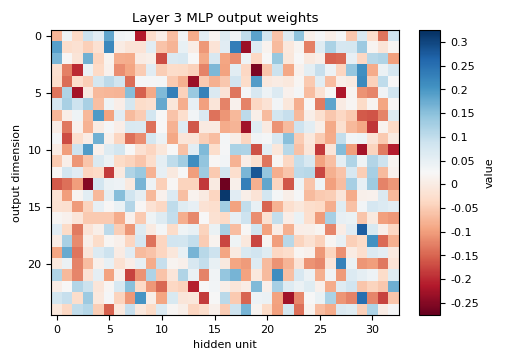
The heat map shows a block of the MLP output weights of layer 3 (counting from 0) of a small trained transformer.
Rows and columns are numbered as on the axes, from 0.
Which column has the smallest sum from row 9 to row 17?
25
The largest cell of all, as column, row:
16, 14
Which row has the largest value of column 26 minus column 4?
6
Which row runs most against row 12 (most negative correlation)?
3
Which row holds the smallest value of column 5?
12
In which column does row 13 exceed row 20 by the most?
18
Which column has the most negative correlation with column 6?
15
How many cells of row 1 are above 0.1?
5
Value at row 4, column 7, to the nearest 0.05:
-0.15
